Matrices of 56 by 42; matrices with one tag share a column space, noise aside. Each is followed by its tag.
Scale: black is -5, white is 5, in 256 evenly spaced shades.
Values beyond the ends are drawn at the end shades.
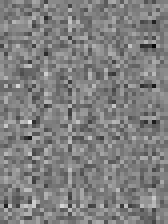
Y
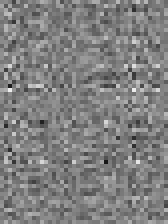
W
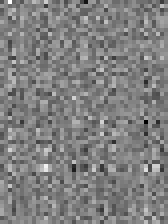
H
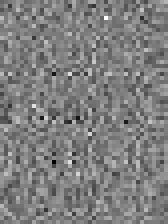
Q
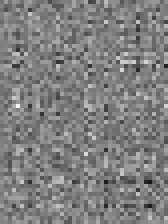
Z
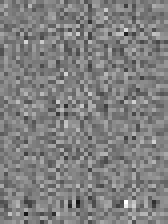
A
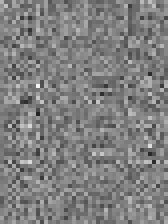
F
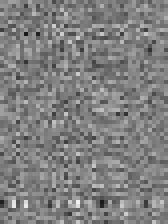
A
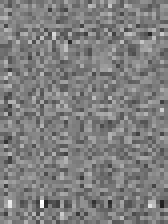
A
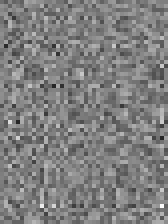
Y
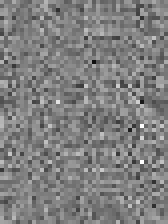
F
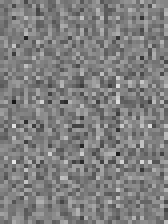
F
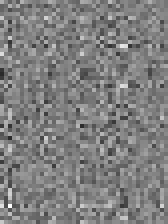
Y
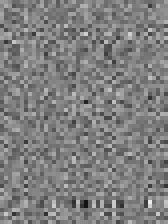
A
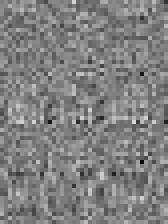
Q
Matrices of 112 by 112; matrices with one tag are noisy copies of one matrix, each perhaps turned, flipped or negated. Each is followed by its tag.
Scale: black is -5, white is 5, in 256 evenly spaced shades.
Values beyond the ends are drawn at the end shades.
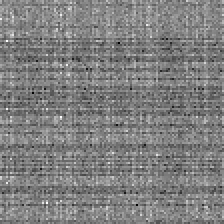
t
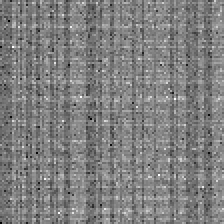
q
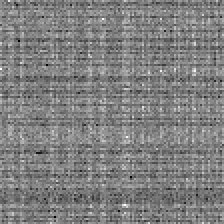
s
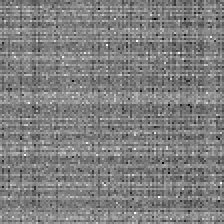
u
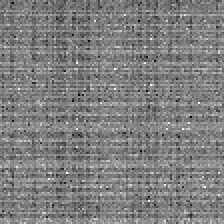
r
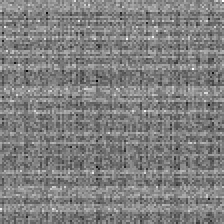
q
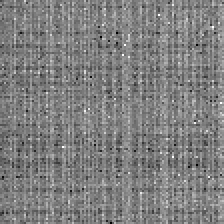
r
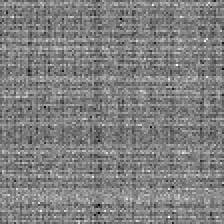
s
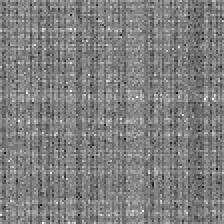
s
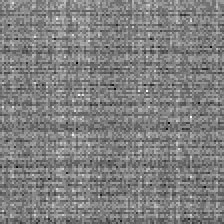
r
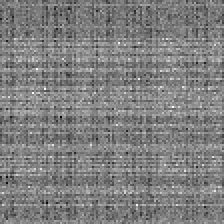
t
